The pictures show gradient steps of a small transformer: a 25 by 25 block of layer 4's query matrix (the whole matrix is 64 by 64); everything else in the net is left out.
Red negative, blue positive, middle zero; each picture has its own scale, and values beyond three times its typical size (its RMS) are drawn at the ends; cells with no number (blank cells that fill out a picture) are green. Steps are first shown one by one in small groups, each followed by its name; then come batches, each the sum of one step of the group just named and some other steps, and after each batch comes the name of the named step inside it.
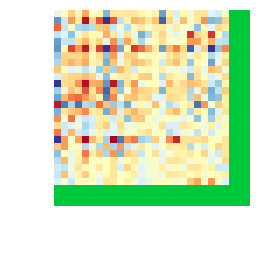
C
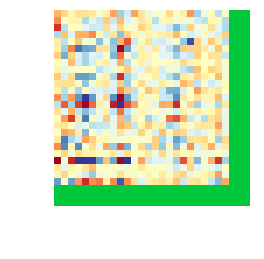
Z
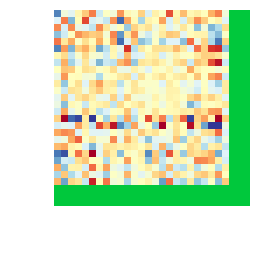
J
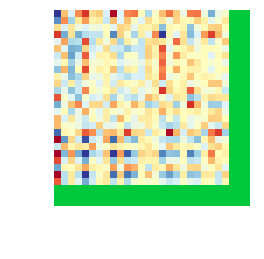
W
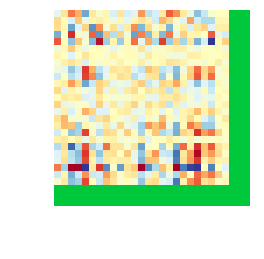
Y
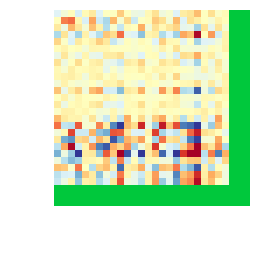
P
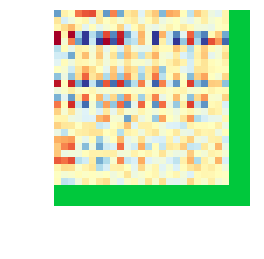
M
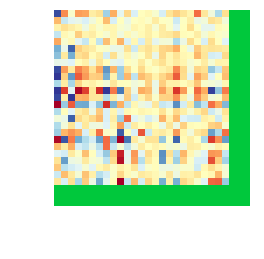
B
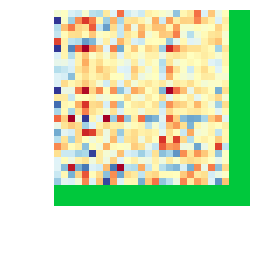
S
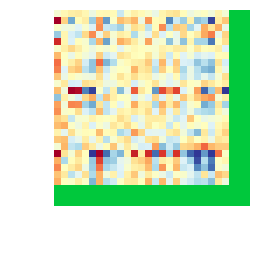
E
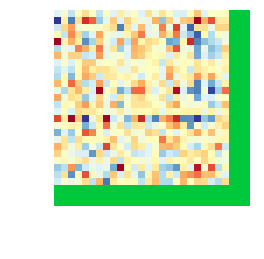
S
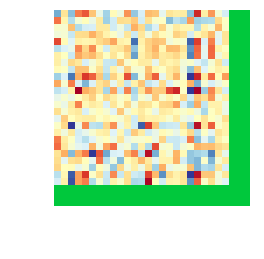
E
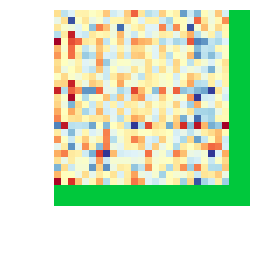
E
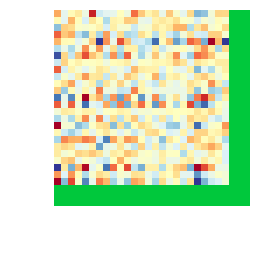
M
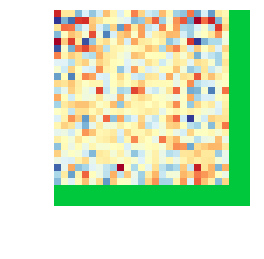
S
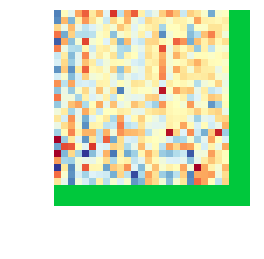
W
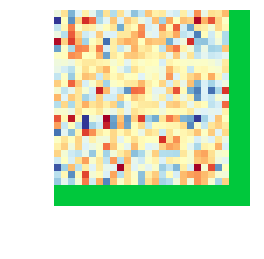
S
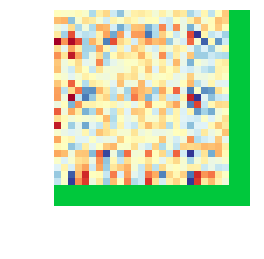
E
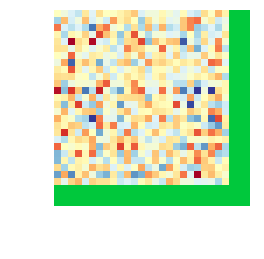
J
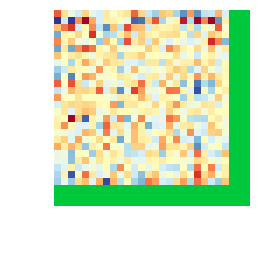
S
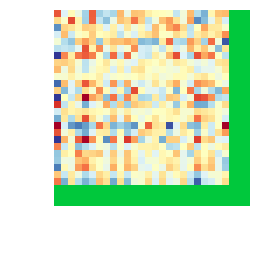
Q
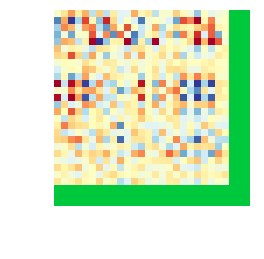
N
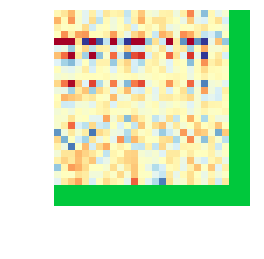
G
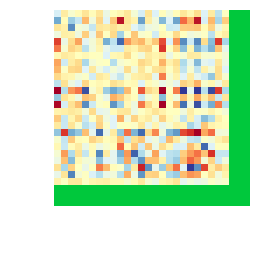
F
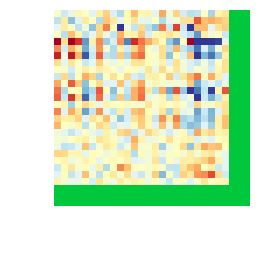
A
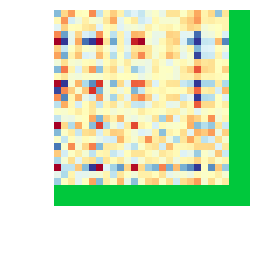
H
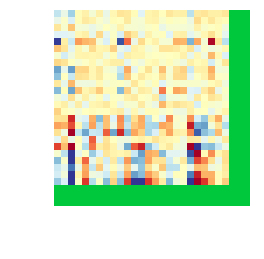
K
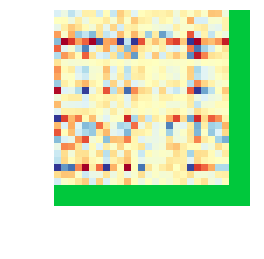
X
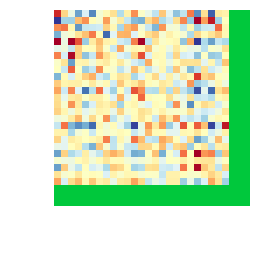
A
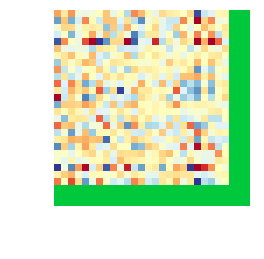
N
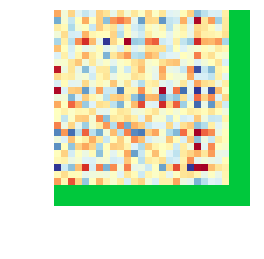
F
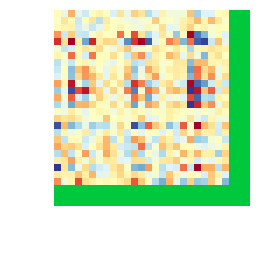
G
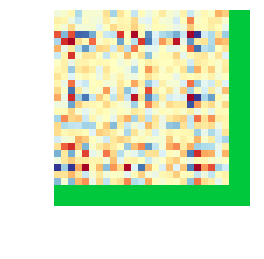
X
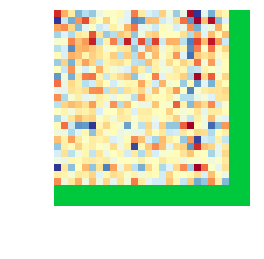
N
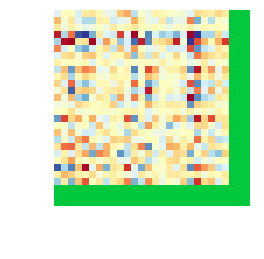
X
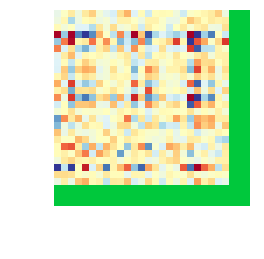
X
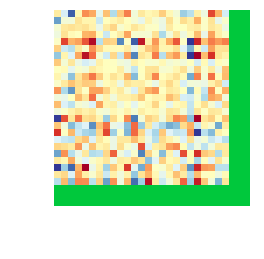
X
